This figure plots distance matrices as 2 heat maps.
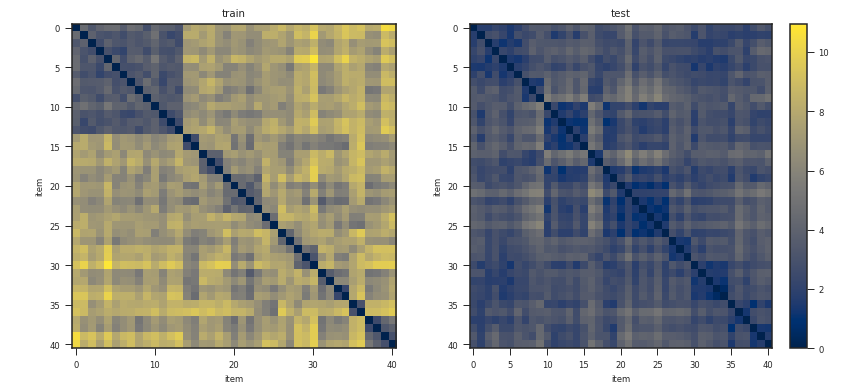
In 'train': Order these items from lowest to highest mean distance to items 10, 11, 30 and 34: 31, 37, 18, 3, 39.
3, 31, 37, 18, 39
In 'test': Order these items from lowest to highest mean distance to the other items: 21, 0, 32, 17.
32, 0, 17, 21
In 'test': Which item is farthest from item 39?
21
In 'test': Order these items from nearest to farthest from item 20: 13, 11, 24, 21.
24, 21, 13, 11
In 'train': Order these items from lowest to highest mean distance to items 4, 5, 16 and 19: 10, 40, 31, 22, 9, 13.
9, 13, 10, 22, 31, 40
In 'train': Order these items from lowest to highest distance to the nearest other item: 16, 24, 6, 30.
6, 30, 16, 24
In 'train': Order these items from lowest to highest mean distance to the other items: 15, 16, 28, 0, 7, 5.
5, 7, 15, 0, 16, 28
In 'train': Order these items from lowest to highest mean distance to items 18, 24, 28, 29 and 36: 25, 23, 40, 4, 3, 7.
25, 23, 3, 7, 4, 40
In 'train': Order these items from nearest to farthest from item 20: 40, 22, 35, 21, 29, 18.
22, 21, 29, 40, 18, 35
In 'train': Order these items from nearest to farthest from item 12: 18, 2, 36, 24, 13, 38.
13, 2, 18, 38, 24, 36
